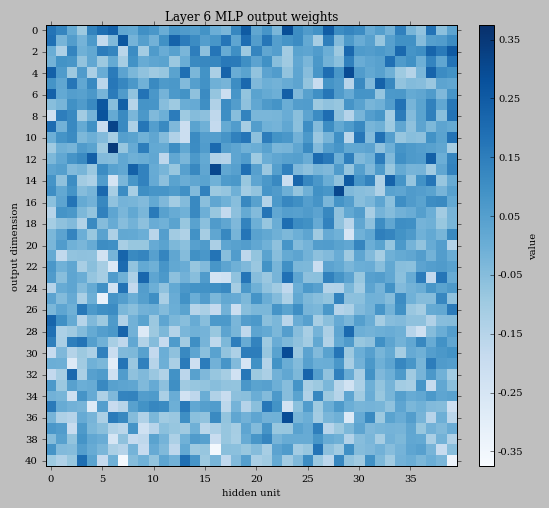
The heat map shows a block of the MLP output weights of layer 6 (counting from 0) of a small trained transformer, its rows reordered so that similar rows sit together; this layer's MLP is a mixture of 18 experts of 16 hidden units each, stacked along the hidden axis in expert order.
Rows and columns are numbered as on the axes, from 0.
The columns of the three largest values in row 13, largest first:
16, 8, 19
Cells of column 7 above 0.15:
7
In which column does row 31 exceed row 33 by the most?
37
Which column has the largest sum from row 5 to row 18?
2
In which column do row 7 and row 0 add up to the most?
5
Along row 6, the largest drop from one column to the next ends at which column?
24
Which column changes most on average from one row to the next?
6
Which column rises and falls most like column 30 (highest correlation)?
18
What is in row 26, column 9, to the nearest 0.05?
0
